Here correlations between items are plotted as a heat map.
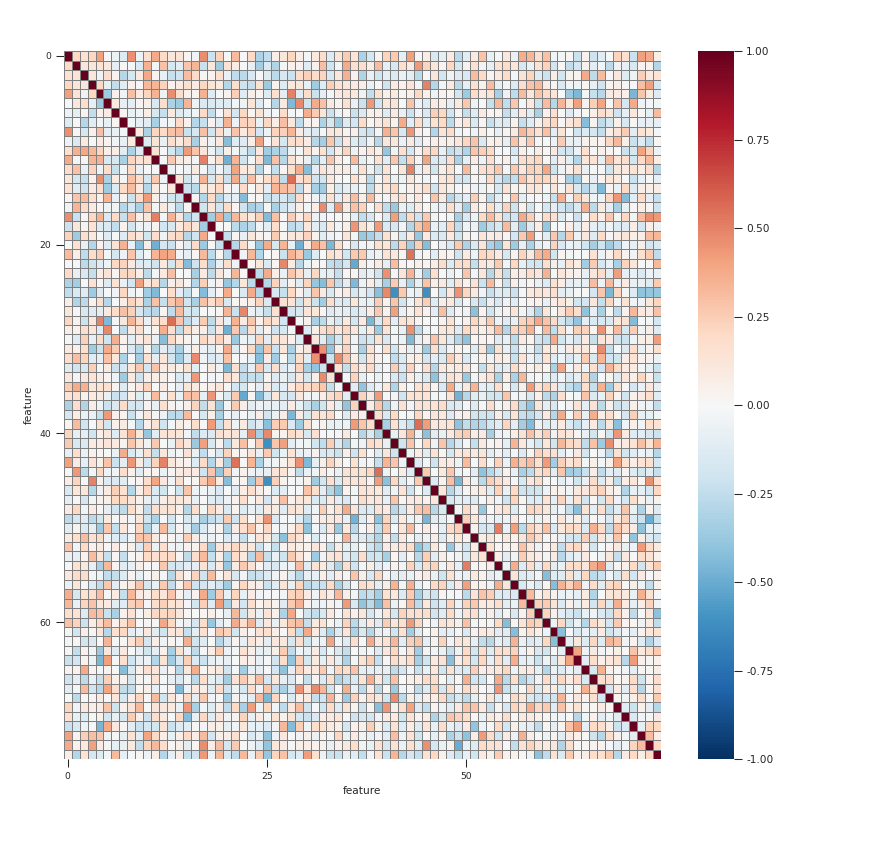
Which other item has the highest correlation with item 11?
17
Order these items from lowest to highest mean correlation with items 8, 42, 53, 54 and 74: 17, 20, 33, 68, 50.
20, 33, 68, 50, 17
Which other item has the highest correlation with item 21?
43
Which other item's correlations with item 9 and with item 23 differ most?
24
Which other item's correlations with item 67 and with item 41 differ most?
25
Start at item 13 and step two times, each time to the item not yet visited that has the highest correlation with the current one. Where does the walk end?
4
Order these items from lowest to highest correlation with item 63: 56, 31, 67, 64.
67, 31, 56, 64
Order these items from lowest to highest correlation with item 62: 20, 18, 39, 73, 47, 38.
73, 20, 18, 39, 47, 38
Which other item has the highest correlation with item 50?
54
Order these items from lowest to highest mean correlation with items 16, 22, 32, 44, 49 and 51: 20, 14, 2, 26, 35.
26, 14, 2, 35, 20
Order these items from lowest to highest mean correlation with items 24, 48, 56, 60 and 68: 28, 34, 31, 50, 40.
31, 34, 40, 28, 50
